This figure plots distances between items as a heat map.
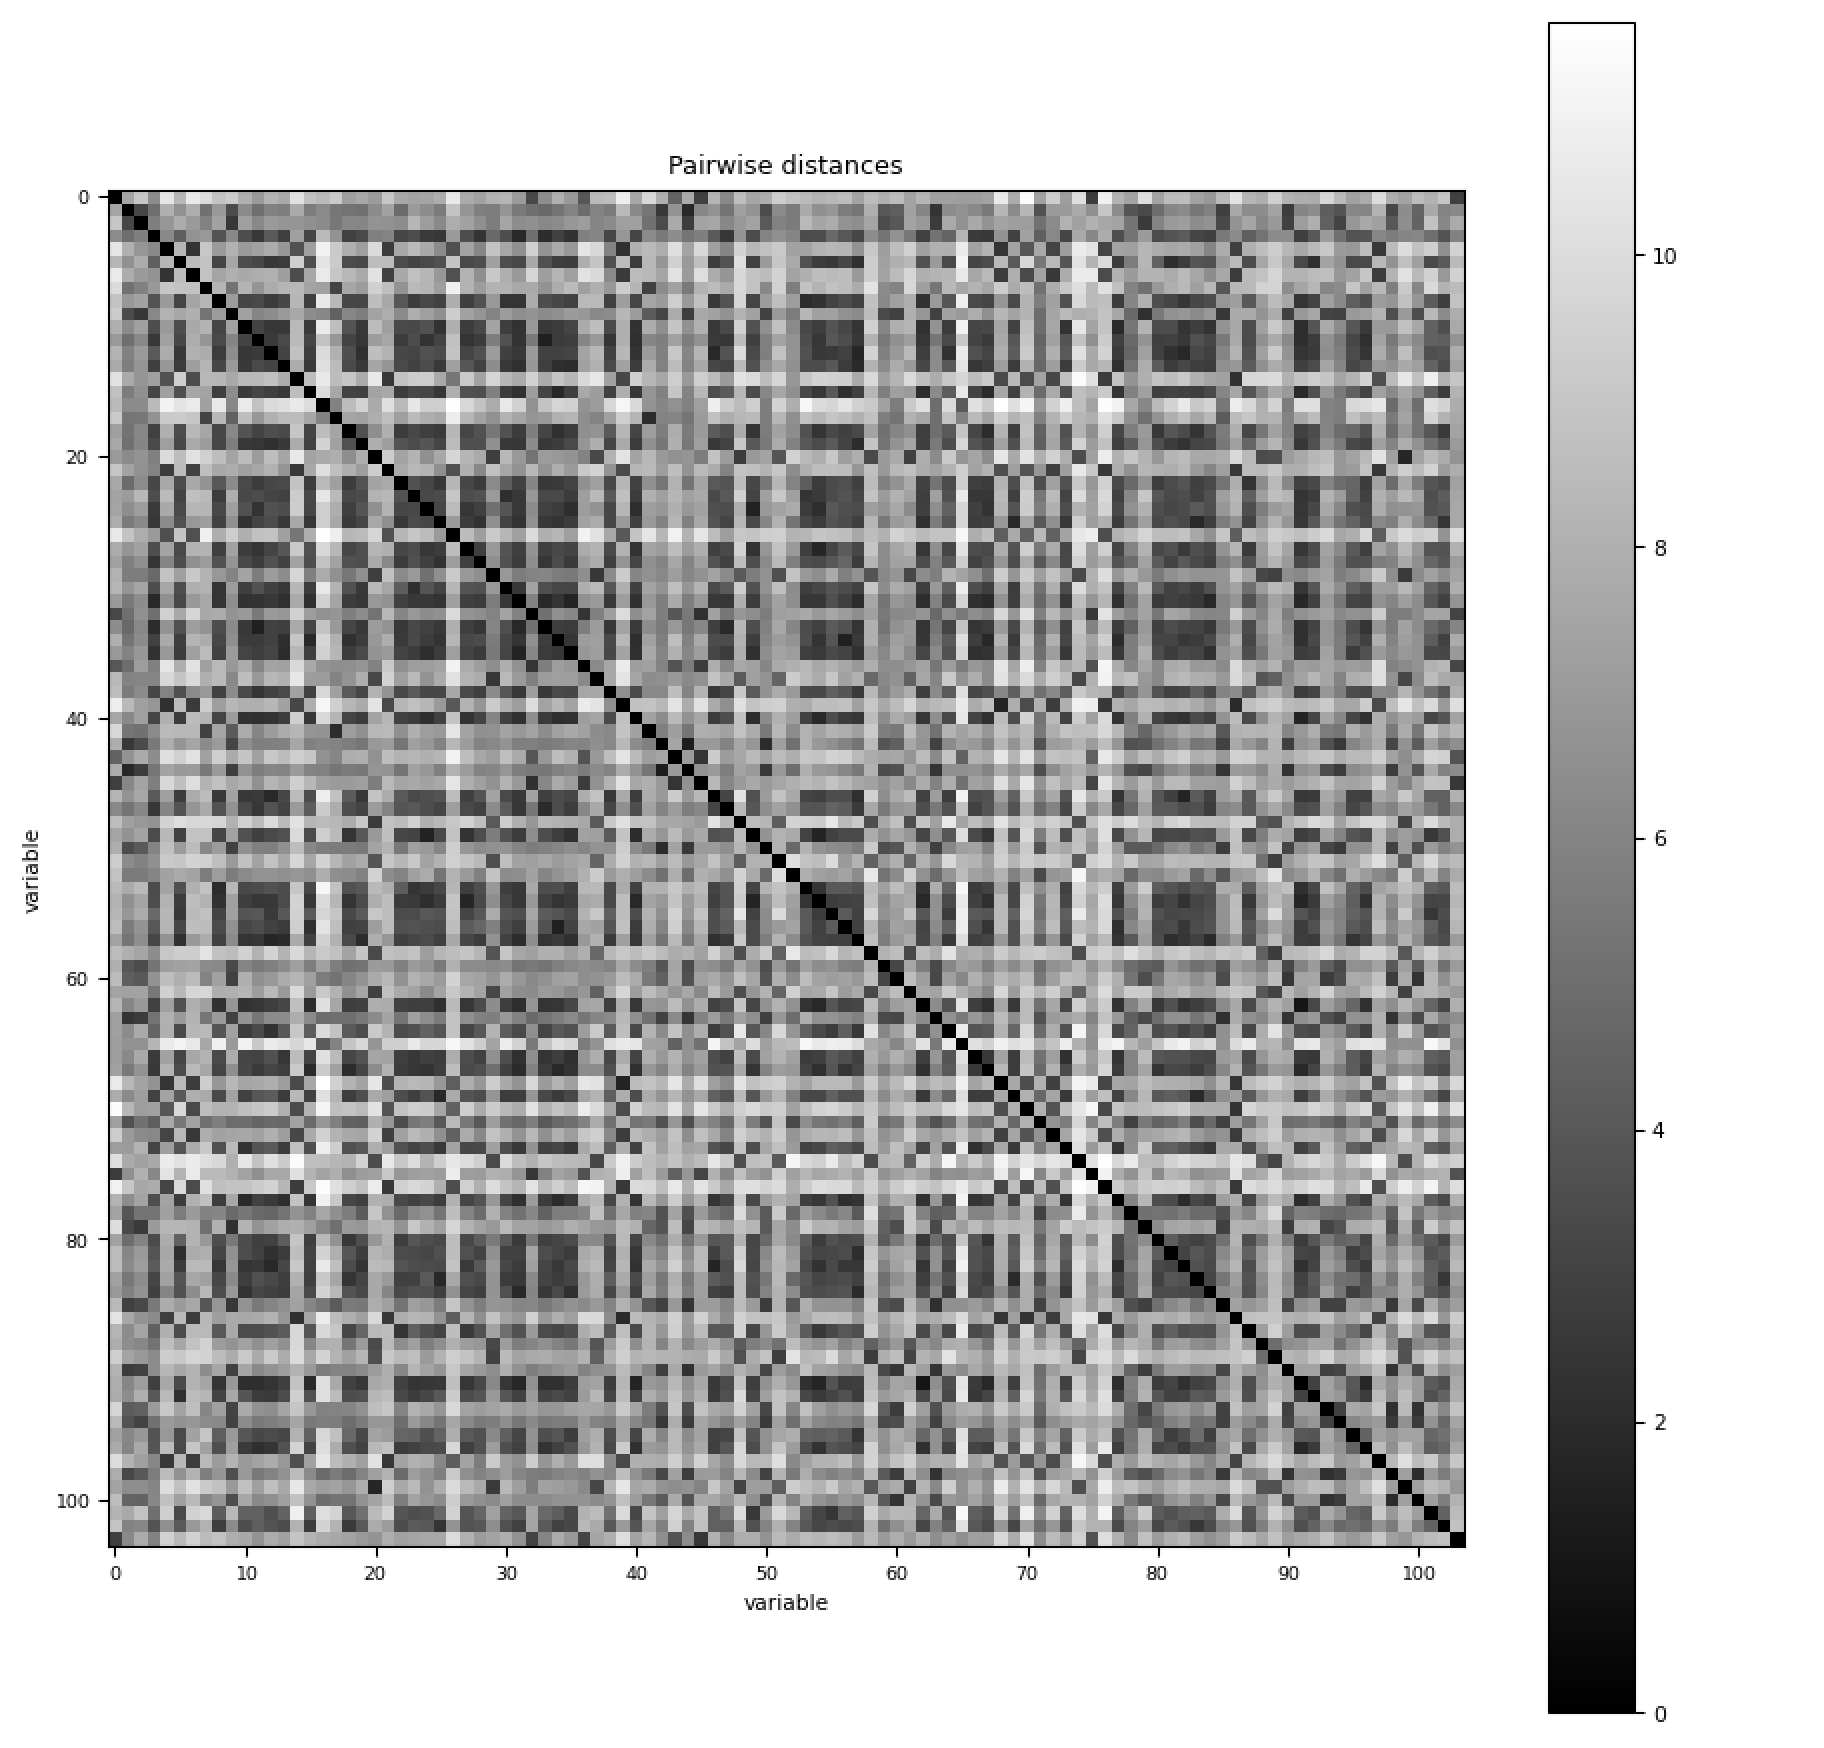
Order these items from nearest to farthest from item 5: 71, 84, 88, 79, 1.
84, 71, 1, 88, 79
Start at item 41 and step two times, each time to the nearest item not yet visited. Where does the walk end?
7
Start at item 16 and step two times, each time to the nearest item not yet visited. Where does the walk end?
43
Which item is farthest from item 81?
65
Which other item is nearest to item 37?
29
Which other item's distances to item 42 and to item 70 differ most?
50
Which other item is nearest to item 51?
89
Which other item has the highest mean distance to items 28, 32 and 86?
74
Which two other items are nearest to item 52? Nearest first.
71, 85
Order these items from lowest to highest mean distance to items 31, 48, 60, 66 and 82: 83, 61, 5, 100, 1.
83, 5, 1, 100, 61
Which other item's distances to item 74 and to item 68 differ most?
39
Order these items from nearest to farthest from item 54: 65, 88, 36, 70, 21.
88, 36, 21, 70, 65
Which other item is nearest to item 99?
20
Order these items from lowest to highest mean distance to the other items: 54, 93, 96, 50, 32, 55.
54, 96, 55, 50, 32, 93
